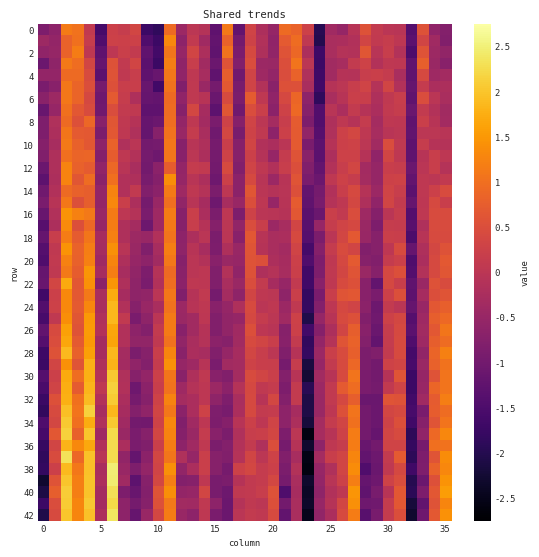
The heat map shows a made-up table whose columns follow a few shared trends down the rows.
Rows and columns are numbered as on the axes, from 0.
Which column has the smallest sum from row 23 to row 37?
23
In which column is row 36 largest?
6
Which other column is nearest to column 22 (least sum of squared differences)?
18
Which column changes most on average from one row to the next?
0
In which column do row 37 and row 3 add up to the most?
2
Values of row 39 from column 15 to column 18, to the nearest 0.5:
-1 -1 0 0
